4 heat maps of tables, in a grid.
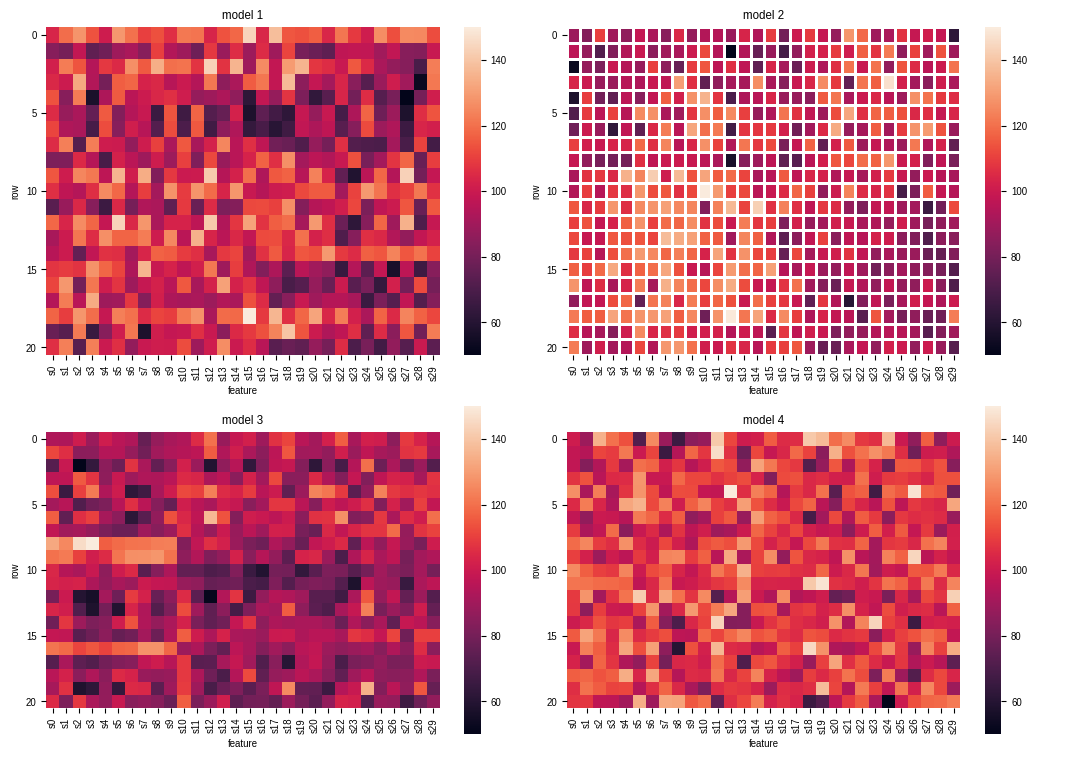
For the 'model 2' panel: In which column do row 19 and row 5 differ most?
s21
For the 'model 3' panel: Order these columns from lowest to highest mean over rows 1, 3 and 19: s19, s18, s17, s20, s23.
s19, s20, s23, s17, s18
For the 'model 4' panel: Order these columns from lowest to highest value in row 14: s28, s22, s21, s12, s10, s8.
s8, s12, s21, s28, s10, s22
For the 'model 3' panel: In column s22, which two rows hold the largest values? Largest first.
6, 0
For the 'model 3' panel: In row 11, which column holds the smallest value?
s23
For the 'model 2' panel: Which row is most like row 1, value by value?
8
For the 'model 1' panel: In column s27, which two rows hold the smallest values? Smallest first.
4, 5
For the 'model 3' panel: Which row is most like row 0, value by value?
1
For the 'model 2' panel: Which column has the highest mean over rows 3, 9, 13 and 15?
s8
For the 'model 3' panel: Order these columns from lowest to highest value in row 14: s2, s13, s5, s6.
s13, s2, s5, s6
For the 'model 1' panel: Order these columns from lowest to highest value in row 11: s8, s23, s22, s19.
s19, s8, s22, s23
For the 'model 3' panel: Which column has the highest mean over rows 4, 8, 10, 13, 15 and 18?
s0
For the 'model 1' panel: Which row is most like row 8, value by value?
11
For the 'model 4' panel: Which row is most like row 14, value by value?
1
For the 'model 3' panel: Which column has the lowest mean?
s16
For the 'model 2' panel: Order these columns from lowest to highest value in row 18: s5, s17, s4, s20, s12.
s20, s17, s4, s5, s12
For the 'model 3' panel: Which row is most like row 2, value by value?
12
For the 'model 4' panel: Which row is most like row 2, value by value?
6
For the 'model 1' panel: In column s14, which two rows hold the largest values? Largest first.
2, 10
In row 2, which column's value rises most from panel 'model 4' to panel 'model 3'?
s24
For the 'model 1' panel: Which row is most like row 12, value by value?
9
